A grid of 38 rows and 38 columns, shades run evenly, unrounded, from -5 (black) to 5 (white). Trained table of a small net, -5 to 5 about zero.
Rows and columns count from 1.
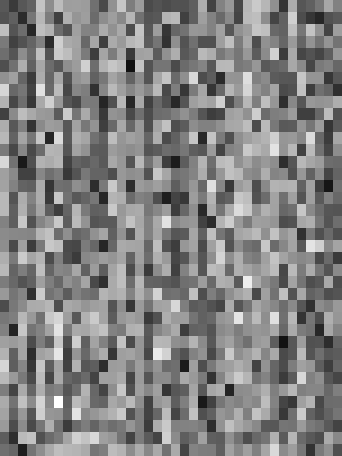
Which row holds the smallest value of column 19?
17
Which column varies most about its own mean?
19
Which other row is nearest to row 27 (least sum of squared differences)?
28
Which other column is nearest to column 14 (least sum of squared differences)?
16
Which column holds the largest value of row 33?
14
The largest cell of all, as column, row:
7, 34
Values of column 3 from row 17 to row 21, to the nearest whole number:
2 2 3 0 1
